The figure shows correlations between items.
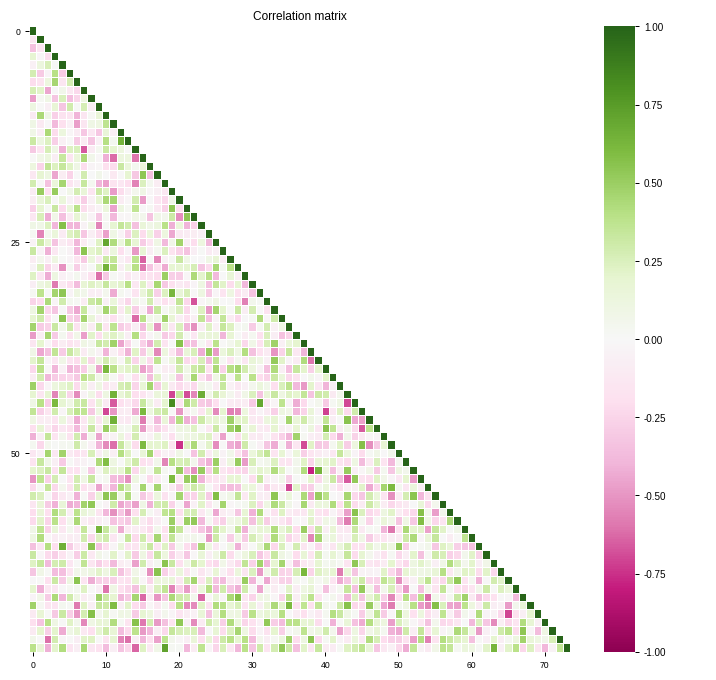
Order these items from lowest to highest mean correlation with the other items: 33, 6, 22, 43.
6, 22, 43, 33
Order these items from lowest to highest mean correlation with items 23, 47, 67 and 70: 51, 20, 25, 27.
51, 25, 20, 27
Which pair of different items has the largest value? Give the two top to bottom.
19, 44
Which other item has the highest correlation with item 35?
68
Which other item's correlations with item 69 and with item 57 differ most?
65
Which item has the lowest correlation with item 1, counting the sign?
24
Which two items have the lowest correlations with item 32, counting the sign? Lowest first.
22, 29
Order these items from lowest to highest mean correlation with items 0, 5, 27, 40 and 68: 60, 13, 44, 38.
44, 60, 38, 13
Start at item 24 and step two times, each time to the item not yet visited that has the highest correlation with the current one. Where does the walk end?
72
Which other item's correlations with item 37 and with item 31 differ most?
64
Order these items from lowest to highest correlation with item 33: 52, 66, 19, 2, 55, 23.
2, 66, 19, 23, 52, 55
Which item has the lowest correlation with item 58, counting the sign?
43
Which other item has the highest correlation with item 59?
9
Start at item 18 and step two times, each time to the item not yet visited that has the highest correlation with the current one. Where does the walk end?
63
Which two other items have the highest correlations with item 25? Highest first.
10, 55
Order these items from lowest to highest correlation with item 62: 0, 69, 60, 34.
69, 34, 60, 0
